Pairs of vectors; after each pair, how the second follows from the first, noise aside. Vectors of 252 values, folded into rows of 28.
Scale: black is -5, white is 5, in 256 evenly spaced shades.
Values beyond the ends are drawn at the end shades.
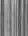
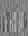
reversed, partly zeroed.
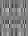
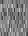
shuffled.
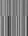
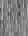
reversed, partly zeroed.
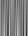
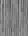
reversed, negated, shrunk.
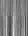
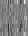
wrapped around, partly zeroed.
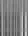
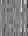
wrapped around, partly zeroed.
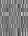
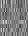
reversed.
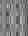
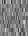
shuffled.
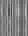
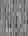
wrapped around, negated, partly zeroed.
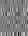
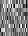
wrapped around, scaled up.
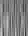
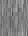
wrapped around, shrunk.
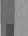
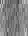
wrapped around, negated, partly zeroed.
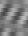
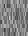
shuffled.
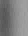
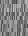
shuffled.
